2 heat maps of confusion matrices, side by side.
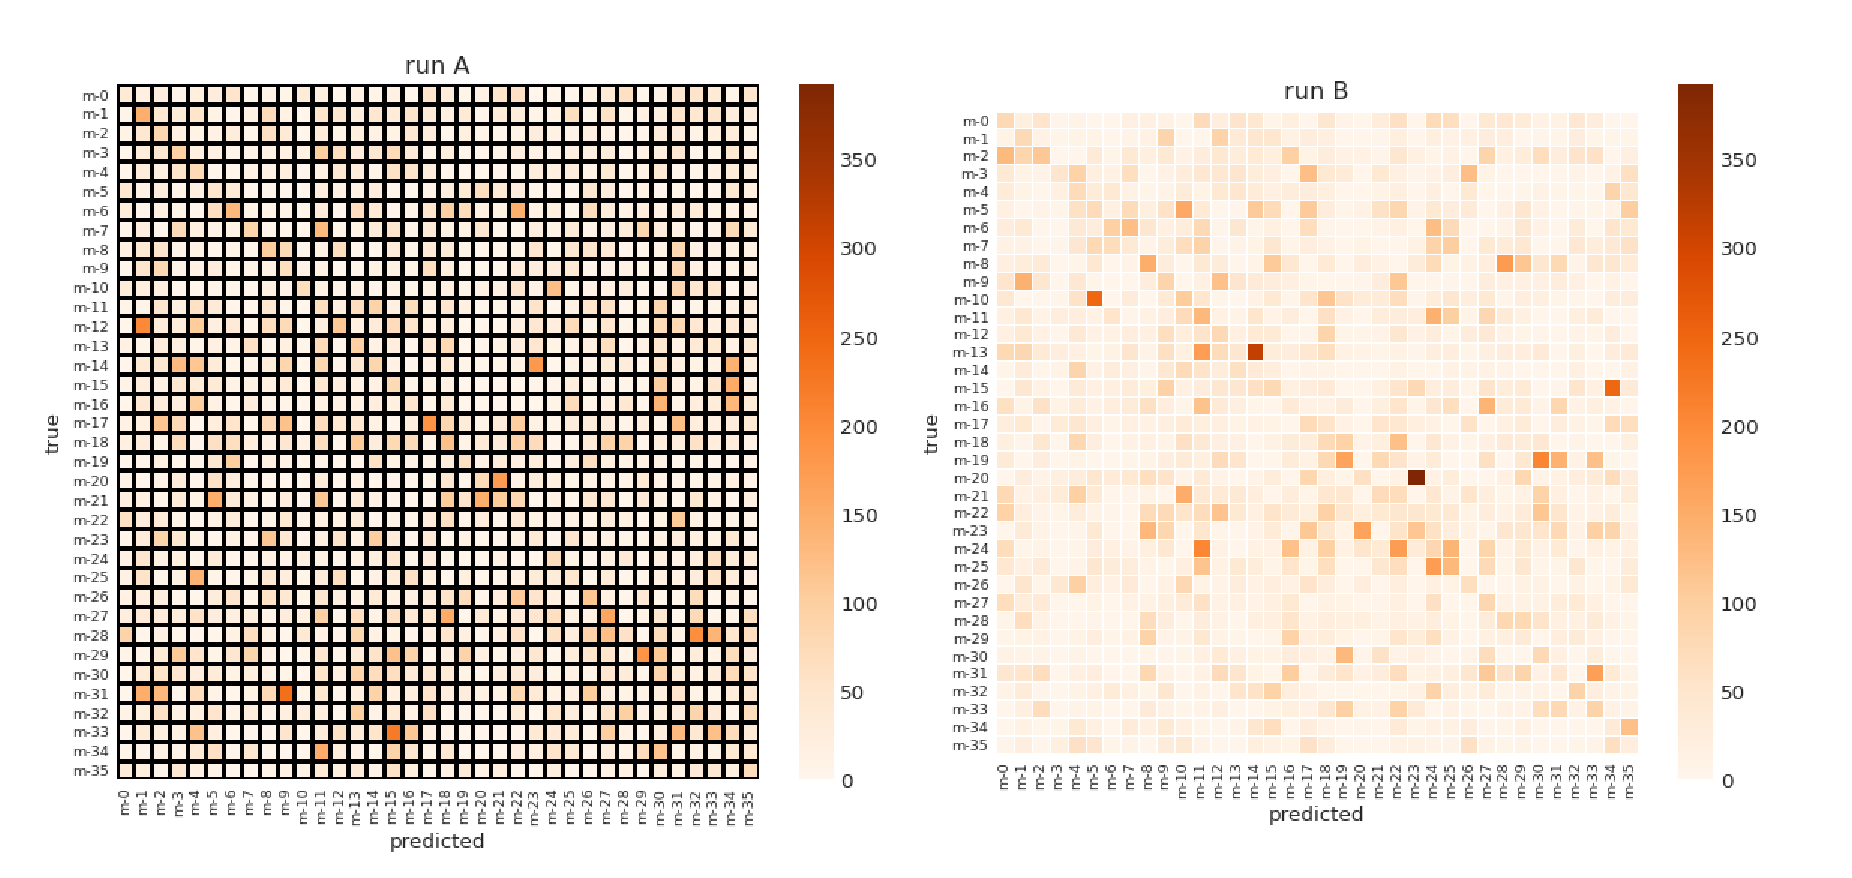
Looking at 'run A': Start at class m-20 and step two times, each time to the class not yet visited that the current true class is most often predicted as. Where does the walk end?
m-5
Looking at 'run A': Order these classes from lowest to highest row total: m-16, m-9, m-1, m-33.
m-9, m-16, m-1, m-33
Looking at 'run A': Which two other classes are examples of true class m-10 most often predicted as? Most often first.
m-24, m-31
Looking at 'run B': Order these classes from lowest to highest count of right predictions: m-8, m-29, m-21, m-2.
m-29, m-21, m-2, m-8
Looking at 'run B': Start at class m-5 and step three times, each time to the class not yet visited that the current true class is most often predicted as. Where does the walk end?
m-22
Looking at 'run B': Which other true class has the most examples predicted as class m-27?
m-16
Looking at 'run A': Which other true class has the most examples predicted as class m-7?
m-29
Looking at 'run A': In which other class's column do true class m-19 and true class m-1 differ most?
m-6
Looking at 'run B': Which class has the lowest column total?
m-3
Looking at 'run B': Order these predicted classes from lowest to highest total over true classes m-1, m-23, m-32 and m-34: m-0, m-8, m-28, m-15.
m-0, m-28, m-8, m-15
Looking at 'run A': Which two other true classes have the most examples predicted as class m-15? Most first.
m-33, m-29
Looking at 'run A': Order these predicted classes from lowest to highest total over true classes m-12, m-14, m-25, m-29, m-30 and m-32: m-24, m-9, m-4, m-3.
m-24, m-9, m-3, m-4
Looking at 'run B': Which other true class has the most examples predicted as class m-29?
m-8
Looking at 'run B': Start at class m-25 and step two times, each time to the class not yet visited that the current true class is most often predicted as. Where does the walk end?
m-11
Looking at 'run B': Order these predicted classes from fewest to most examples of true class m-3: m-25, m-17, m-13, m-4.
m-25, m-13, m-4, m-17
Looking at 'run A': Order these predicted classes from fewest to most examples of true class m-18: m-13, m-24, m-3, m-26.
m-24, m-26, m-3, m-13
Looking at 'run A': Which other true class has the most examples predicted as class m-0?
m-28
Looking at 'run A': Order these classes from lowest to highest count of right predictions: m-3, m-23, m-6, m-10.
m-23, m-10, m-3, m-6
